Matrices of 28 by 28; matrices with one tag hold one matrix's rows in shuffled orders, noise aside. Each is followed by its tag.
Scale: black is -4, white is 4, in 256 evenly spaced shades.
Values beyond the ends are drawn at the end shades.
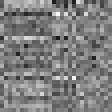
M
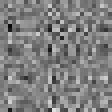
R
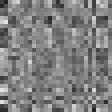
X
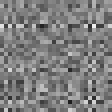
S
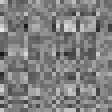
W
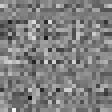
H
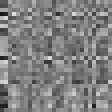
X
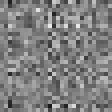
R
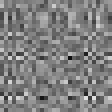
S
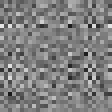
S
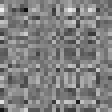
W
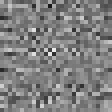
H
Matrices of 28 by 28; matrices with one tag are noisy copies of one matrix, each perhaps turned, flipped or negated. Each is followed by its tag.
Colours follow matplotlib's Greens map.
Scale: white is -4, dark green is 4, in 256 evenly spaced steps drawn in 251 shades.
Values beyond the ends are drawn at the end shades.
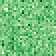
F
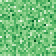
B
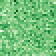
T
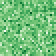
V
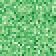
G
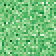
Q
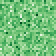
B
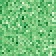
V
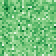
F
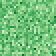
G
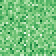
B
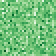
Q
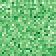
V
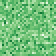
Q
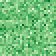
B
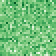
T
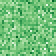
Q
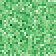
B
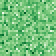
V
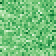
T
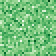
B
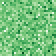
V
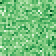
T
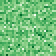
B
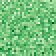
V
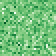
G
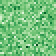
G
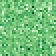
F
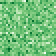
F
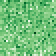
T
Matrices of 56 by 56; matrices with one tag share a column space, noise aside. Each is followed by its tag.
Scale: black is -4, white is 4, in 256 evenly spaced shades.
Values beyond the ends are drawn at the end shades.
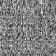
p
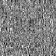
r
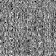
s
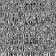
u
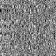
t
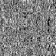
r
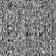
s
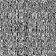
s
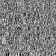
u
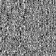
p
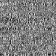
u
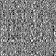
s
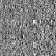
t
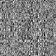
s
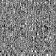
p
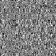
t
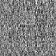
p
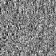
p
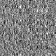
t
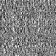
r
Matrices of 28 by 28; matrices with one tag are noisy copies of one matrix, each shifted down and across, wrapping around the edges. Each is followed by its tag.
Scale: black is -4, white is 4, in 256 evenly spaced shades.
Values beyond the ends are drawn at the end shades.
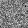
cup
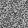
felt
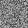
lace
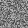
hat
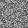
lace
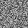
hat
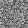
hat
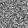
felt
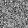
cup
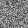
hat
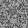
cup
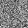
lace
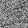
lace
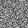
felt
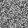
lace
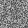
hat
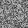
cup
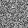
felt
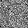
lace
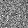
hat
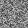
felt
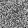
lace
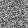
lace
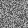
felt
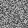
felt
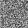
felt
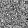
lace
